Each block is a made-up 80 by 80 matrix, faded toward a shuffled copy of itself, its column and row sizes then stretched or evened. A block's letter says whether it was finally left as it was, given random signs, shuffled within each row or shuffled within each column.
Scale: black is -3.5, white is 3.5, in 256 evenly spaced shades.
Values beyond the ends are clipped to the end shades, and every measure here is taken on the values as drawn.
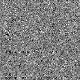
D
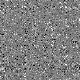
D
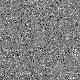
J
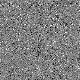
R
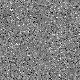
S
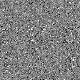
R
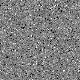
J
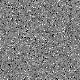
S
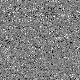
J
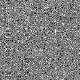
D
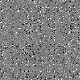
D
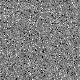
S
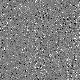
S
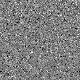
J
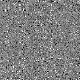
D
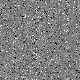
S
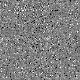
R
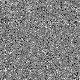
R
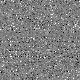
J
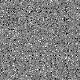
R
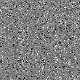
D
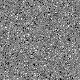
S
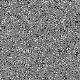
R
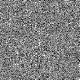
D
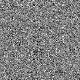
D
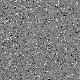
S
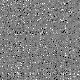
D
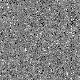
S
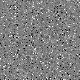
R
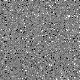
D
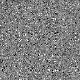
D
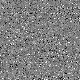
J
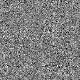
R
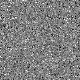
R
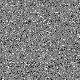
J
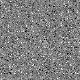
R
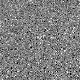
D
